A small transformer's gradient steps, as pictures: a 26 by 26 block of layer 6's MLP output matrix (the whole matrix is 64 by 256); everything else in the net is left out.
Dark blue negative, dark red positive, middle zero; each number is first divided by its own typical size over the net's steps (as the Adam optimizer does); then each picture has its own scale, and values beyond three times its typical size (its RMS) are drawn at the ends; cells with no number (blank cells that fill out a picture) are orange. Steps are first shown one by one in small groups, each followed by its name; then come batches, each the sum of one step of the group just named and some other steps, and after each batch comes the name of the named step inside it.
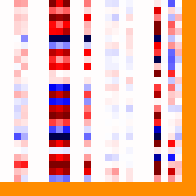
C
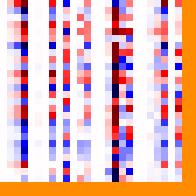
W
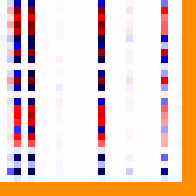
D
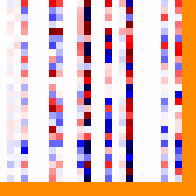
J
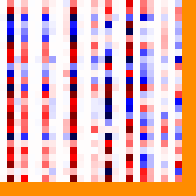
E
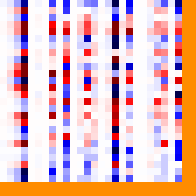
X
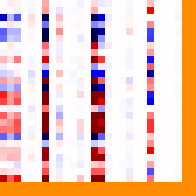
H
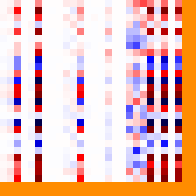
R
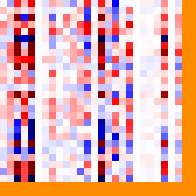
J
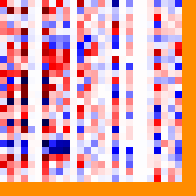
X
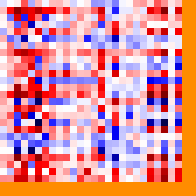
R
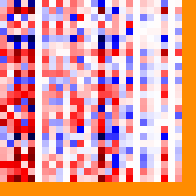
E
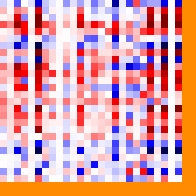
X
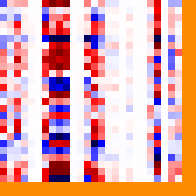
C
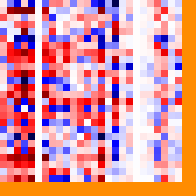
X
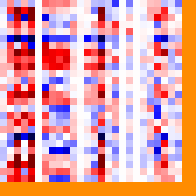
X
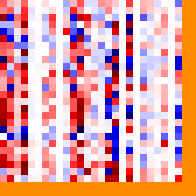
E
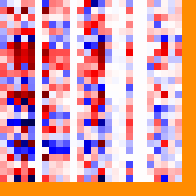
J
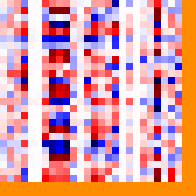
X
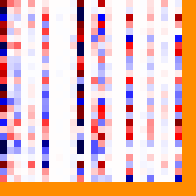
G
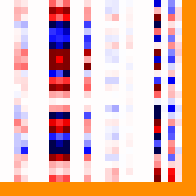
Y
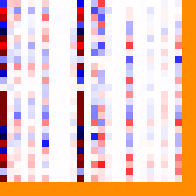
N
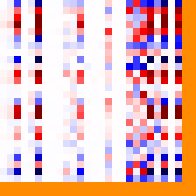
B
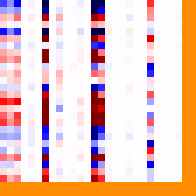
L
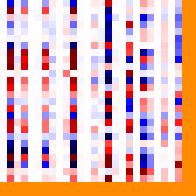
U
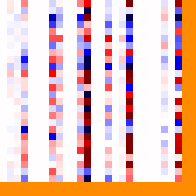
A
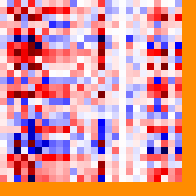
Y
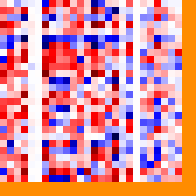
U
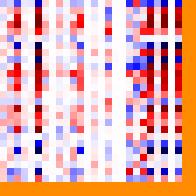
B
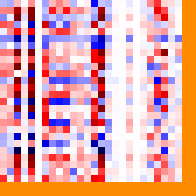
L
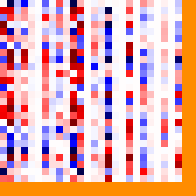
U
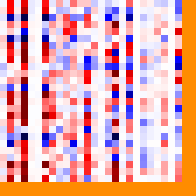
A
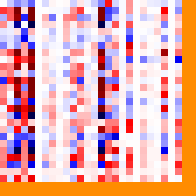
U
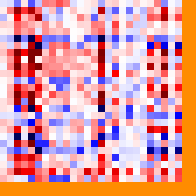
U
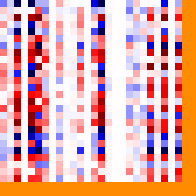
L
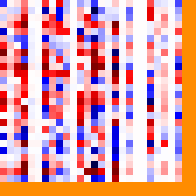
N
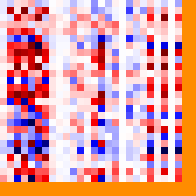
L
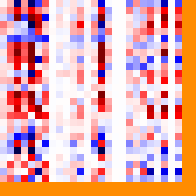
B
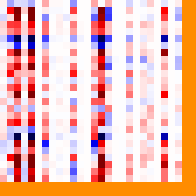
U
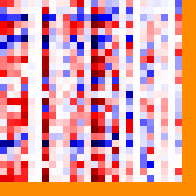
G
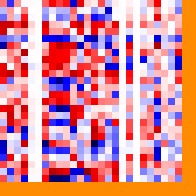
G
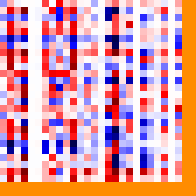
U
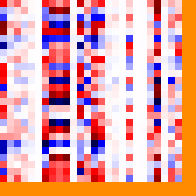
G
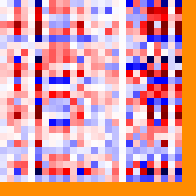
B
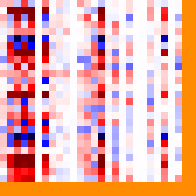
A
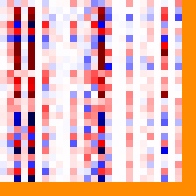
A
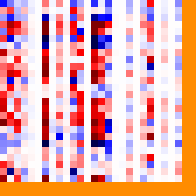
N
